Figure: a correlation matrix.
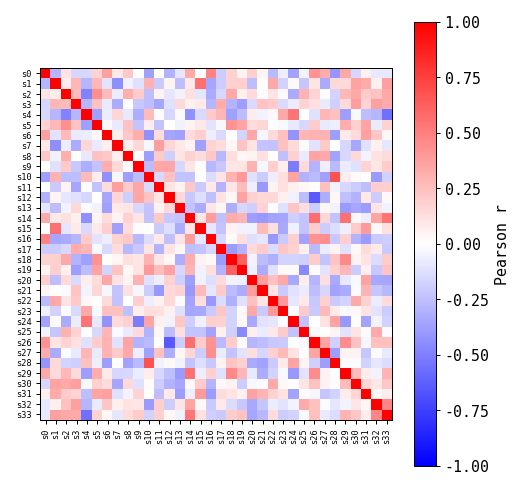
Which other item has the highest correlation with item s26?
s14
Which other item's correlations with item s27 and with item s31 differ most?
s16
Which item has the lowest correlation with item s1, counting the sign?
s7
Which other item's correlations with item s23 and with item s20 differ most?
s21
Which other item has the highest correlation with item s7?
s11
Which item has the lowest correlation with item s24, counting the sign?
s9
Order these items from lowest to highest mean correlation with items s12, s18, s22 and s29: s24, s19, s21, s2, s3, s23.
s24, s21, s3, s23, s2, s19
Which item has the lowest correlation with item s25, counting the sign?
s19
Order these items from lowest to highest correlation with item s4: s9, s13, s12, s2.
s2, s9, s12, s13
